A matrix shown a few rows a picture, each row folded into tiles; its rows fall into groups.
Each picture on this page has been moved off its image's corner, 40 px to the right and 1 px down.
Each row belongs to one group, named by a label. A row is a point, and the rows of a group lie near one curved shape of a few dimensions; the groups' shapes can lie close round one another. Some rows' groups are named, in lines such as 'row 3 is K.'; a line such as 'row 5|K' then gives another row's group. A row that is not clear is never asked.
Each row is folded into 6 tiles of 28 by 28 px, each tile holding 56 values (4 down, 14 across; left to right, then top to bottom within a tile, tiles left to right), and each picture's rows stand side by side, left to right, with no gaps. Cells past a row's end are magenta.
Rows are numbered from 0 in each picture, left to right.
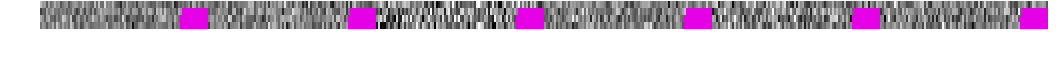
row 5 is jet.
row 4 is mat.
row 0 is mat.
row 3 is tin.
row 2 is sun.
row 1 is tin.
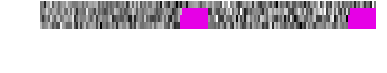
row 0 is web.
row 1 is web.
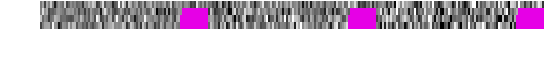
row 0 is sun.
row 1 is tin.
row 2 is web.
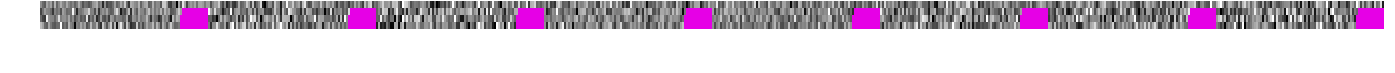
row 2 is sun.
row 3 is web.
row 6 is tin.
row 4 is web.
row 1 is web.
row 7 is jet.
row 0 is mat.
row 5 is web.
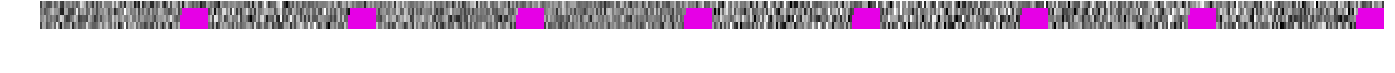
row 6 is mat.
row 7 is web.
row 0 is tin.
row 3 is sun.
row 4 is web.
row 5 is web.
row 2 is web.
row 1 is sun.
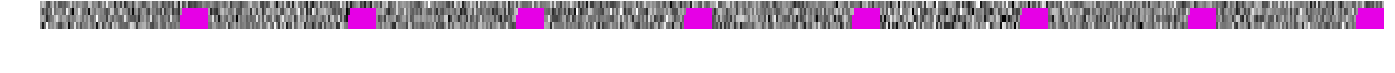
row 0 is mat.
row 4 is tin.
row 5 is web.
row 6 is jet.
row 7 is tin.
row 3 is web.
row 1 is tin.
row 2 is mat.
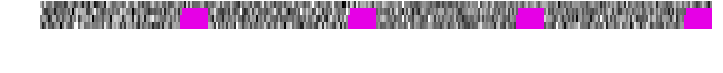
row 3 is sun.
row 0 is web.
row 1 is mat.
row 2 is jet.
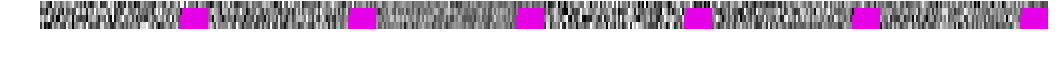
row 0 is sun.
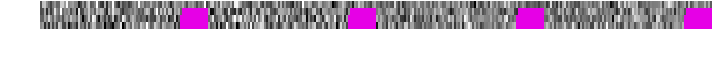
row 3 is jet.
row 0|web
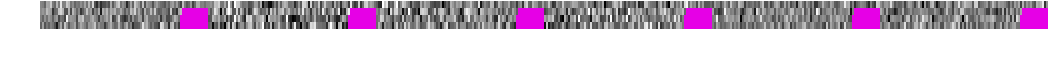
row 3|sun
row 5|web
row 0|sun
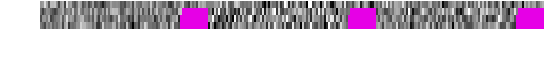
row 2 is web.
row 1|sun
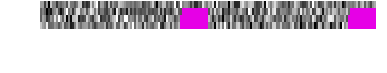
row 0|tin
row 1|mat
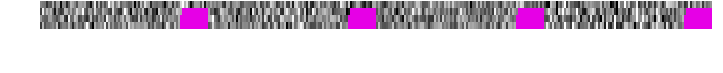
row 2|tin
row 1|tin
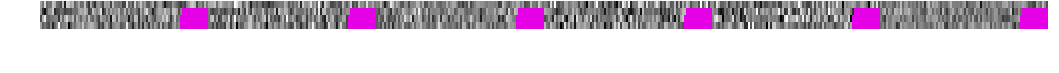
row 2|tin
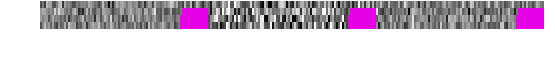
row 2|web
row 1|sun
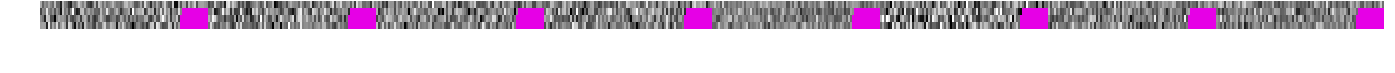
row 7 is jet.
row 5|sun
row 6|web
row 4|mat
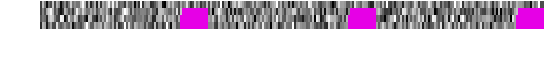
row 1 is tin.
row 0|tin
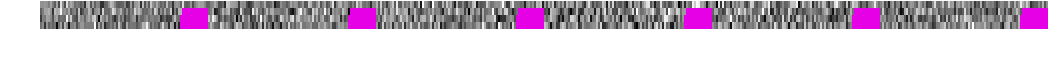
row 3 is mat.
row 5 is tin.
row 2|web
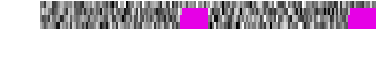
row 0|mat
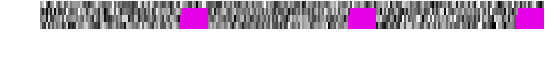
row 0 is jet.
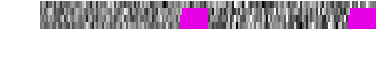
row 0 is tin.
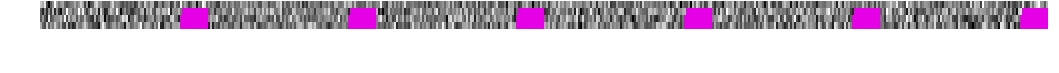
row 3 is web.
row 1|sun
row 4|sun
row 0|jet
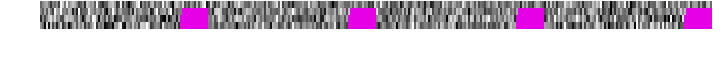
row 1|tin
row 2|web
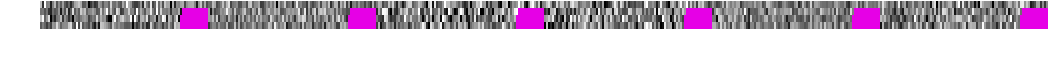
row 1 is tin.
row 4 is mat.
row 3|sun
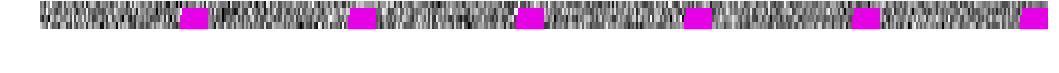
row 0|web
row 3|web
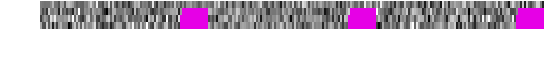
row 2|web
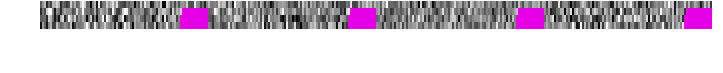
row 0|tin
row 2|web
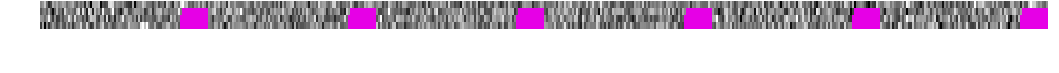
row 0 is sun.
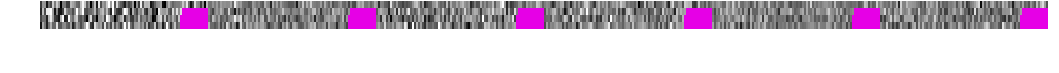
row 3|tin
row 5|web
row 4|web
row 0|tin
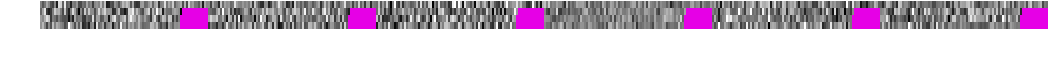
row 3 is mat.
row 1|sun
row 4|mat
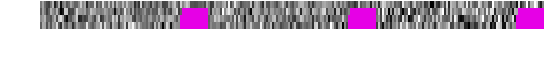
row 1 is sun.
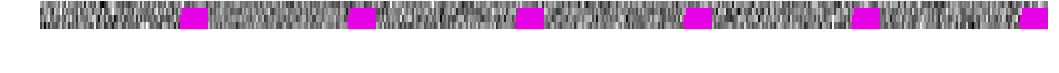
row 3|web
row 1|web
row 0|sun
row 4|mat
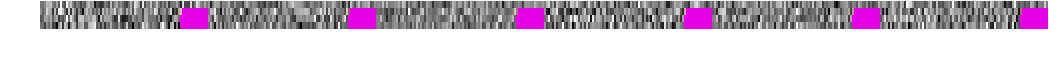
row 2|web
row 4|tin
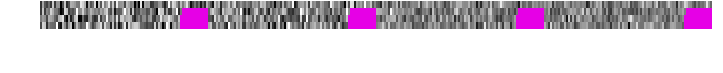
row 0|tin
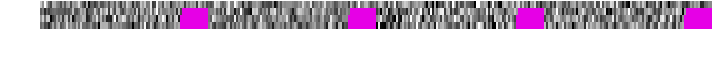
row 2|sun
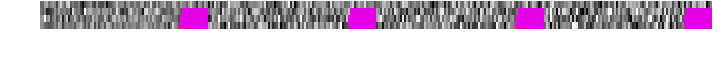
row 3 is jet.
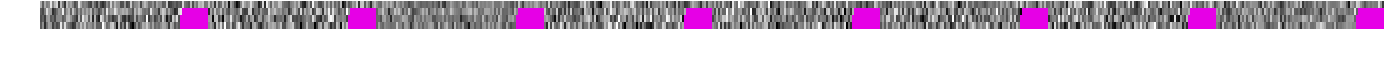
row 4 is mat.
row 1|mat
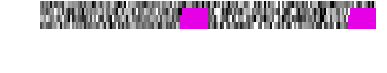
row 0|sun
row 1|tin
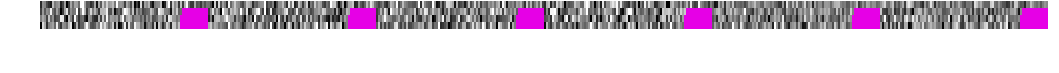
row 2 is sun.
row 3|tin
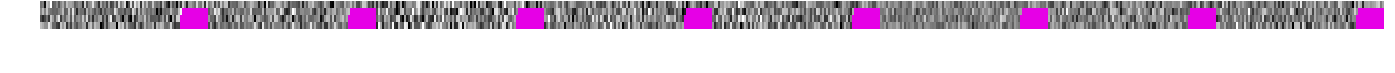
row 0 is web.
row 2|tin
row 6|sun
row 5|mat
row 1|tin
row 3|tin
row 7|mat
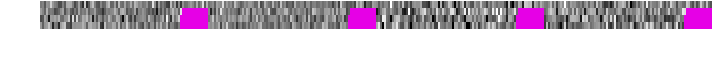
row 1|web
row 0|web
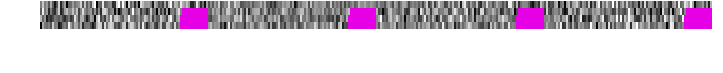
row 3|tin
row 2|tin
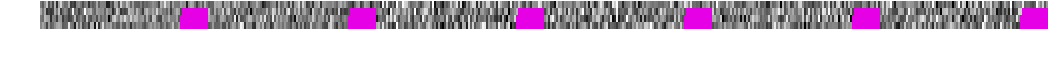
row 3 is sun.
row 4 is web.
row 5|sun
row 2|mat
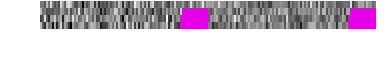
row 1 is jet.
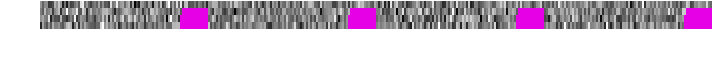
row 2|jet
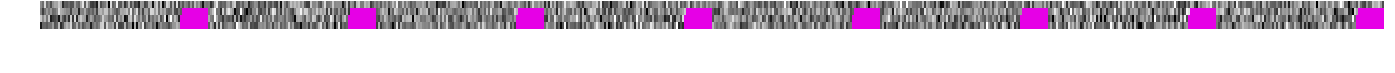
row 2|sun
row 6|jet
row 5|sun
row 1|jet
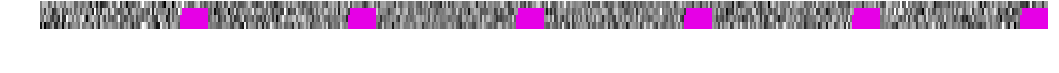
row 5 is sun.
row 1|jet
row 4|mat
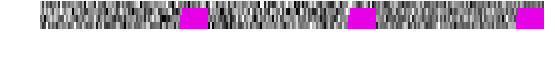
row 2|tin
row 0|web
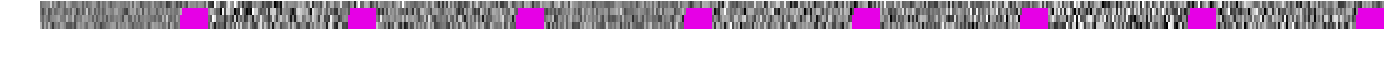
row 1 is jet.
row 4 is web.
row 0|web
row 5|web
